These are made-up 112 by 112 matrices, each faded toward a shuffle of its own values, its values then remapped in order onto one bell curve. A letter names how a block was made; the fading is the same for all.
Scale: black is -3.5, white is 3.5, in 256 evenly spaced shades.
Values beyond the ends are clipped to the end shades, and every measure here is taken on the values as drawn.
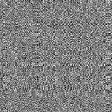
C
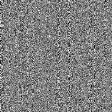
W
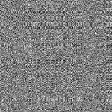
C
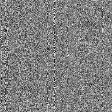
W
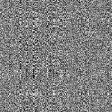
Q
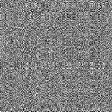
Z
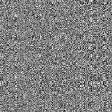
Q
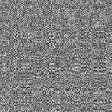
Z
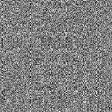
Q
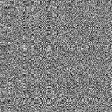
Z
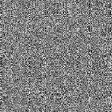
Q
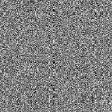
Q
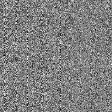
W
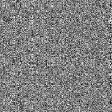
Q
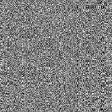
Q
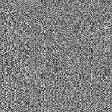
Q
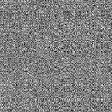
C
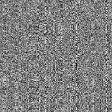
Q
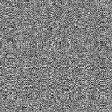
C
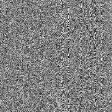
W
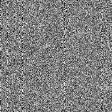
W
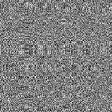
Z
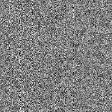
W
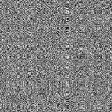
C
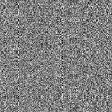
Q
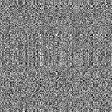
Z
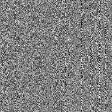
W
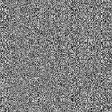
Q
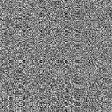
Z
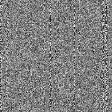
W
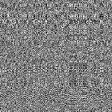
C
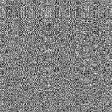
C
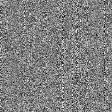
W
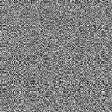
Z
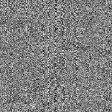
Q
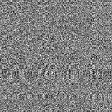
C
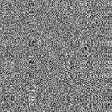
C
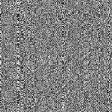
Q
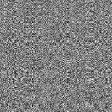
Z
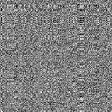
Z
